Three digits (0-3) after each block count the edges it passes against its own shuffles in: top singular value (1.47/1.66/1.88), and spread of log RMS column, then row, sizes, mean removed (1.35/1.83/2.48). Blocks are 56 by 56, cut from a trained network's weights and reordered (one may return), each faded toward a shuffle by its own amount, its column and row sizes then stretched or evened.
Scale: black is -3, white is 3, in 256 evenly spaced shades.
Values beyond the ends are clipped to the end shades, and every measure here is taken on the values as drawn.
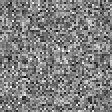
2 0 0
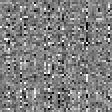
2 3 2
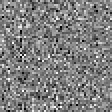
1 2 1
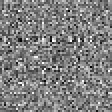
1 0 2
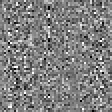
0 3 0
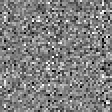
0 2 1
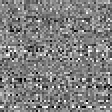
2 0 3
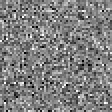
1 0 2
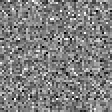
0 0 2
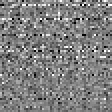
0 1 3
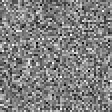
1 0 0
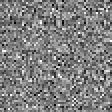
2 1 1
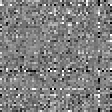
3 2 3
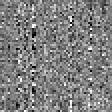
2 3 0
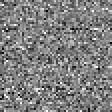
0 0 2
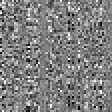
2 3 0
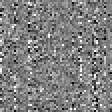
0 3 0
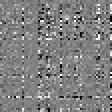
3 3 3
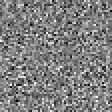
1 0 1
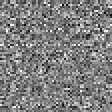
3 0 2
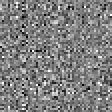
2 2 2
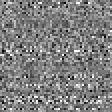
2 0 3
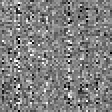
1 3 0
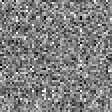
2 1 0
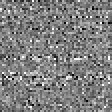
0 0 3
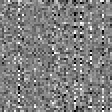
2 3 1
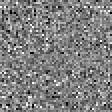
0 1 2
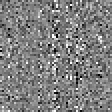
0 3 1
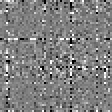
1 3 3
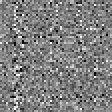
3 2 2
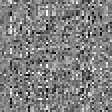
2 3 1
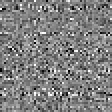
1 1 3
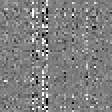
2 3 2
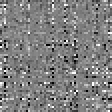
0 3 3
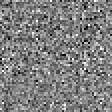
1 1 1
